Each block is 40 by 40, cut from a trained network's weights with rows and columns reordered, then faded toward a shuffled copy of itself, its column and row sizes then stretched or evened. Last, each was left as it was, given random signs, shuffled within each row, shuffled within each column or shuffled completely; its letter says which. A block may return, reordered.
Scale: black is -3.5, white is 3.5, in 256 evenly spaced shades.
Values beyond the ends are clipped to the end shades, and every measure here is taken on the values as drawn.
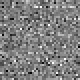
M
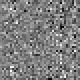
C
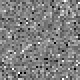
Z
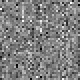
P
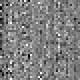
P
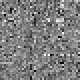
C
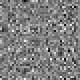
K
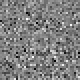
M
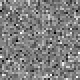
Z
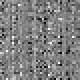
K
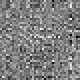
K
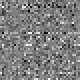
C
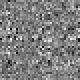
K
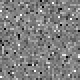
Z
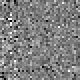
P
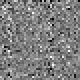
C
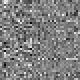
K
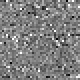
M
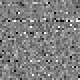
M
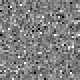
Z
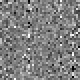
P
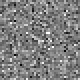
P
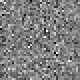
P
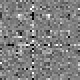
K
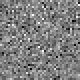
Z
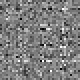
C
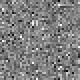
P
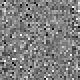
P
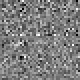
C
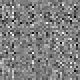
K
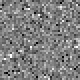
Z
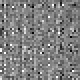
K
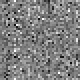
P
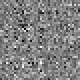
C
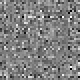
C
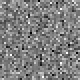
Z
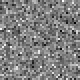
Z
